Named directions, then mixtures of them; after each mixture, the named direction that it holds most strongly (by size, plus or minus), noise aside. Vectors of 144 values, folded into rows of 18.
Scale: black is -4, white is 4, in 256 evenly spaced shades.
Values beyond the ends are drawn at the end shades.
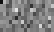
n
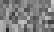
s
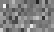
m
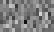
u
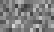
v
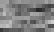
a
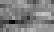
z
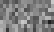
s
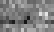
z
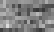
a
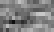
z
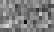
u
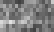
z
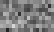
s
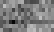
z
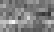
z
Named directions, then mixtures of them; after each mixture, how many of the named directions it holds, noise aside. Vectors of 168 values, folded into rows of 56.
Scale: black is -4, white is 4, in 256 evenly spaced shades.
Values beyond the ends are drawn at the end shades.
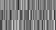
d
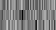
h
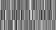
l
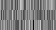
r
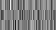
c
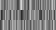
four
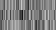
two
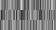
four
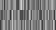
three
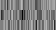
three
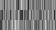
two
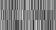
two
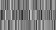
three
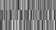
one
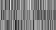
four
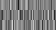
two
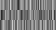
four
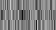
three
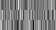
three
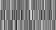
one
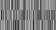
two
